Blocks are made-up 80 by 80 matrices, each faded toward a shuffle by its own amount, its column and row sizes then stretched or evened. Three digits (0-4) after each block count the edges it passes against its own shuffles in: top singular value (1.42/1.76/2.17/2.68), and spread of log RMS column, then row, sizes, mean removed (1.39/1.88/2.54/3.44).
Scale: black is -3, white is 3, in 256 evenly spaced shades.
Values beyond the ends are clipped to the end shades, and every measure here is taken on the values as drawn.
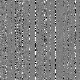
1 4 0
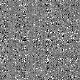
0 3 2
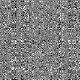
3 3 3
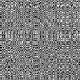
4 2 2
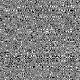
3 0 2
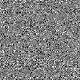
2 0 2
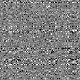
3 1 3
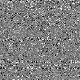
2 0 3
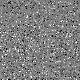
0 0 2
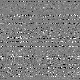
1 1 4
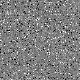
0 2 1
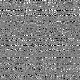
3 0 4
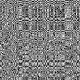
4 2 2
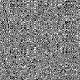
3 1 1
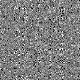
2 2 1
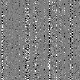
3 4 0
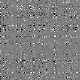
1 3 3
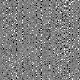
3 3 0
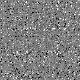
0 1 2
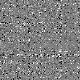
0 2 3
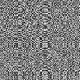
4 2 2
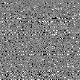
2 1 4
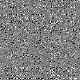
0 2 3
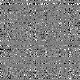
1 3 4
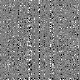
1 4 2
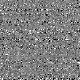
0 1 3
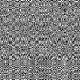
4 0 3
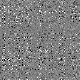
1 3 3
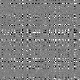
4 3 4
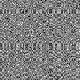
4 0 1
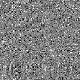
2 1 1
